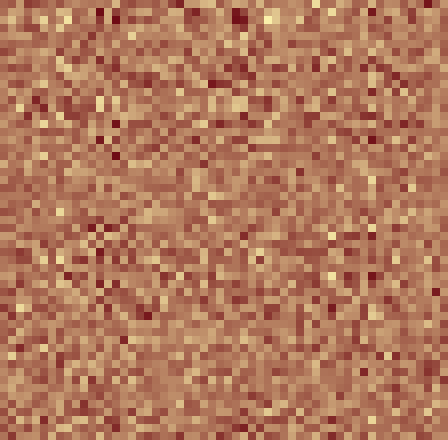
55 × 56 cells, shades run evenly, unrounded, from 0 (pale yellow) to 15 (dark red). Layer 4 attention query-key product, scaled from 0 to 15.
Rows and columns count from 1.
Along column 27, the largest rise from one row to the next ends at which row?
26
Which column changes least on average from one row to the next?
7
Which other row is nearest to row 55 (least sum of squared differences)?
23
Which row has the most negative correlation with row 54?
13
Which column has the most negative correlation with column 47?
42
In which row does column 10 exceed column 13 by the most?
14
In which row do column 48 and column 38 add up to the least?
3
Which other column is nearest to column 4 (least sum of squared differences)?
39
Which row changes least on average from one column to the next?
17
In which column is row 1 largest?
54
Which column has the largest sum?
15
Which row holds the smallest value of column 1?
21
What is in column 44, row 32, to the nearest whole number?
12
